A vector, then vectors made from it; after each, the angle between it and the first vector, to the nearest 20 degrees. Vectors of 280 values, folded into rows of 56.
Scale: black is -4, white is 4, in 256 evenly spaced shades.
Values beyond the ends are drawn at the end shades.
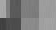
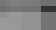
120 degrees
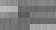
80 degrees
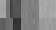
20 degrees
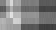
140 degrees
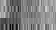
40 degrees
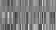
80 degrees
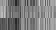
40 degrees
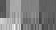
160 degrees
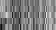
60 degrees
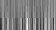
80 degrees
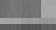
80 degrees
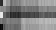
60 degrees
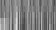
120 degrees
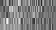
120 degrees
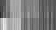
160 degrees
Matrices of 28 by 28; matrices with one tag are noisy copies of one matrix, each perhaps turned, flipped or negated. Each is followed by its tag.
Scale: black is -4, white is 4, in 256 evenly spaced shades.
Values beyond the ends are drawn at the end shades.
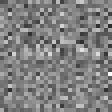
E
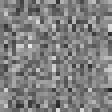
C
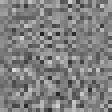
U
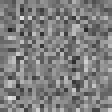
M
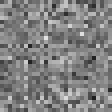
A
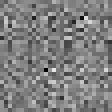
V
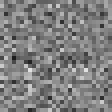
E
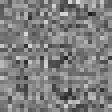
A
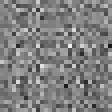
V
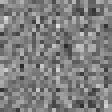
C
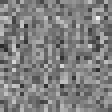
A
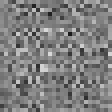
V
